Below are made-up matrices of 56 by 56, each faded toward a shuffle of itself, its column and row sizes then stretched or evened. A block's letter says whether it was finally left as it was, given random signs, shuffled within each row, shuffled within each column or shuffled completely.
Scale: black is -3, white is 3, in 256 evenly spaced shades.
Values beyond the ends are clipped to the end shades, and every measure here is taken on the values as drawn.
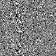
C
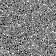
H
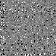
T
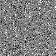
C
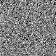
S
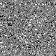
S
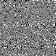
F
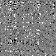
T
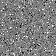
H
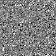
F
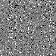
C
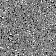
H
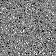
H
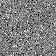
H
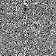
F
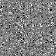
F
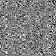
T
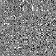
T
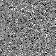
C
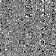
T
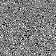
S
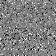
S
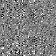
T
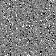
C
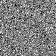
H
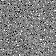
H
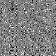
T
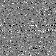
S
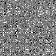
T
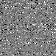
S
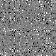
T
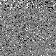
S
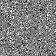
C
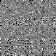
T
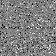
S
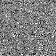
S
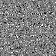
S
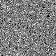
H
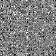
F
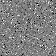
H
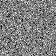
H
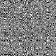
T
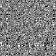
T
